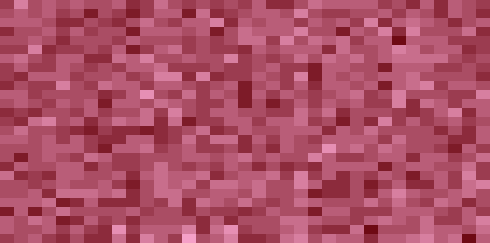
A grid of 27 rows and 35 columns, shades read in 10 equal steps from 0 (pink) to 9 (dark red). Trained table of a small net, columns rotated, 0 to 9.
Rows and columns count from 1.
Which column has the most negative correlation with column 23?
5
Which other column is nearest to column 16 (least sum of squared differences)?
35
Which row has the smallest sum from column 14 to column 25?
27
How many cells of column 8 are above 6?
8
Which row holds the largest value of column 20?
12
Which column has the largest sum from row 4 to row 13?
18
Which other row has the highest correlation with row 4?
2
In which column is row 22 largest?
23
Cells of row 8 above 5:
17
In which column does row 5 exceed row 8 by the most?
29
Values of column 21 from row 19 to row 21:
7 6 5
